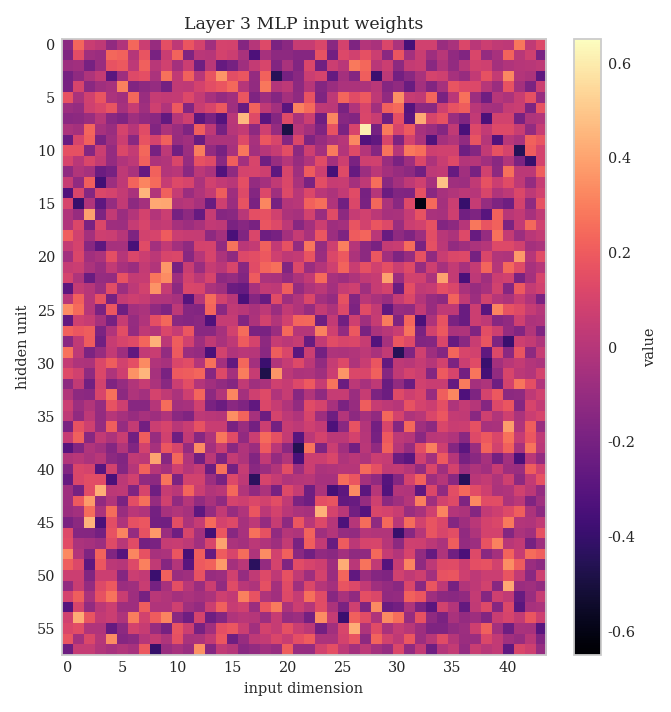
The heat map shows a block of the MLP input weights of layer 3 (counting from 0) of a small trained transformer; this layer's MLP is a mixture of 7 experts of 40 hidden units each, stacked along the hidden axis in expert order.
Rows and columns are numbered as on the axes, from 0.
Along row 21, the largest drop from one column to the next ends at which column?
10
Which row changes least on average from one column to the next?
35
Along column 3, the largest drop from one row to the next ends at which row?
43
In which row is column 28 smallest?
3
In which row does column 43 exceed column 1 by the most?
15
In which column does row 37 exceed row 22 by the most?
14
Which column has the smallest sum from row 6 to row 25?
36
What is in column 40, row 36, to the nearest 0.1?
0.4
